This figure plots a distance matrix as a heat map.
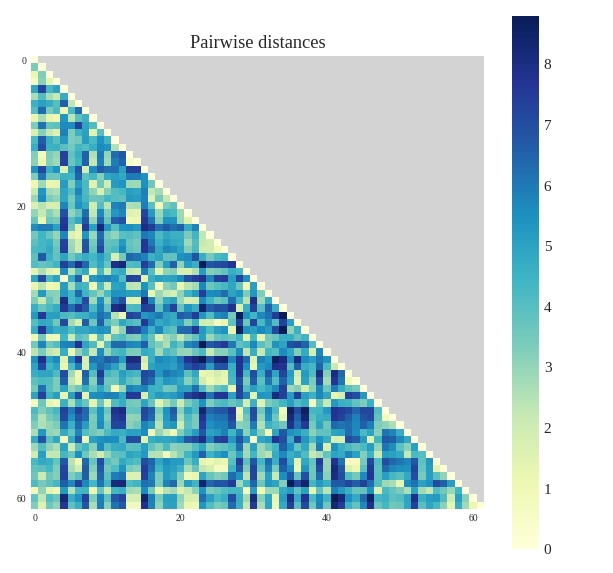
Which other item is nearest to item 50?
58
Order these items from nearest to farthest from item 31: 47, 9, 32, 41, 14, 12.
47, 14, 32, 9, 12, 41
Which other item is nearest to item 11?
45
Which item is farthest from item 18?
23
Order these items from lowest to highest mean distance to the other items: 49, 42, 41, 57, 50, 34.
57, 50, 49, 42, 34, 41
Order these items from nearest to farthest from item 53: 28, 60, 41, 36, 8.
8, 36, 60, 41, 28
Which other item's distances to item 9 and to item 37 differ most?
39
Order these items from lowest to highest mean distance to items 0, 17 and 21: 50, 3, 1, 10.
3, 10, 1, 50
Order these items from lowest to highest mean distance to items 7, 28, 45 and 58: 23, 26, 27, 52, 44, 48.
48, 52, 27, 44, 26, 23
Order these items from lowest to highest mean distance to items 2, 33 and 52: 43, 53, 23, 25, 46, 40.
40, 53, 46, 25, 43, 23
